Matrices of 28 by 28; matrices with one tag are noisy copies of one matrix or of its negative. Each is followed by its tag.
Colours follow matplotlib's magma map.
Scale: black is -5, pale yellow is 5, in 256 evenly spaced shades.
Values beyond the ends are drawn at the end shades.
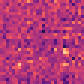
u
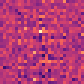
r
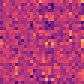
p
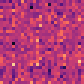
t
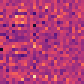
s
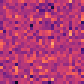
p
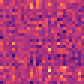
t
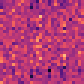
t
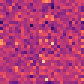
p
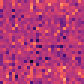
t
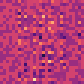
r
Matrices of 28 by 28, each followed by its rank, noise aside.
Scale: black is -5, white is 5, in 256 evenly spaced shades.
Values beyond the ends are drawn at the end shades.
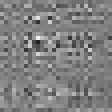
three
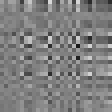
one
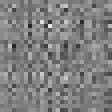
three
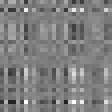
one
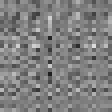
two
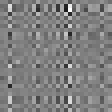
one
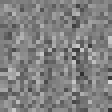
six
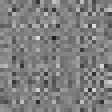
three
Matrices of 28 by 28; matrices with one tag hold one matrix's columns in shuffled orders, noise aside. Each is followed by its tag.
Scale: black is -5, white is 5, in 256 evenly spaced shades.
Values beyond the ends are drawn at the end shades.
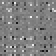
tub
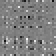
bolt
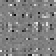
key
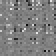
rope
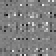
key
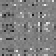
key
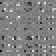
tub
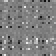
bolt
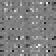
tub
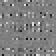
key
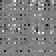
rope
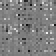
rope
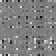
bolt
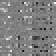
tub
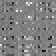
tub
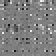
rope
